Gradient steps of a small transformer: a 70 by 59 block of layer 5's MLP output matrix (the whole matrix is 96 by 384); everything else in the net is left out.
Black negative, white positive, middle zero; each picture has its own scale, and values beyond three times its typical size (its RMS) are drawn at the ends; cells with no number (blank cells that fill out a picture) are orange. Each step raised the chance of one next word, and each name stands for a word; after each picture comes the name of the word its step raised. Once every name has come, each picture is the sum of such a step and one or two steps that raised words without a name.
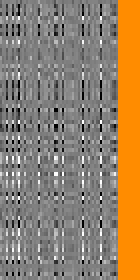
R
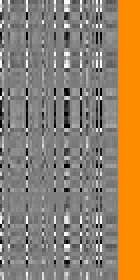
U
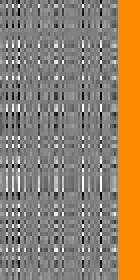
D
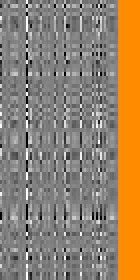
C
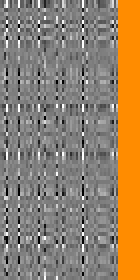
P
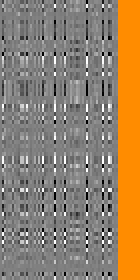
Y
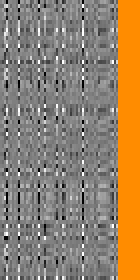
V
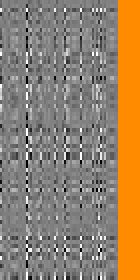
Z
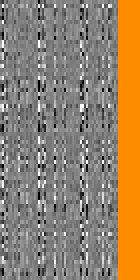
Y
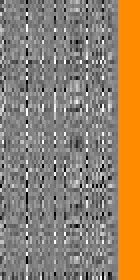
V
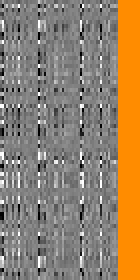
C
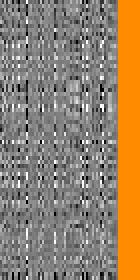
R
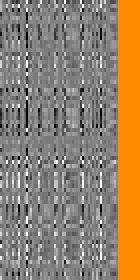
U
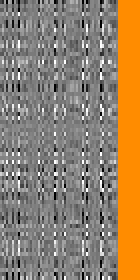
V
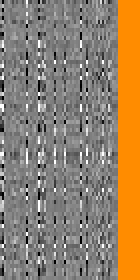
P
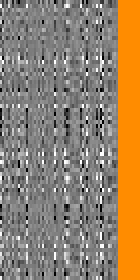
Z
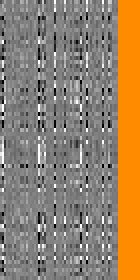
U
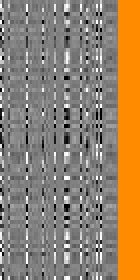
Z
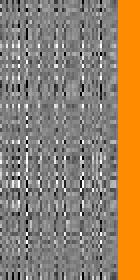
Y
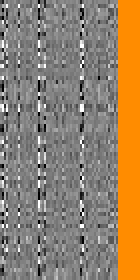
D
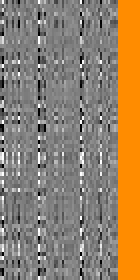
R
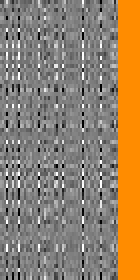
U
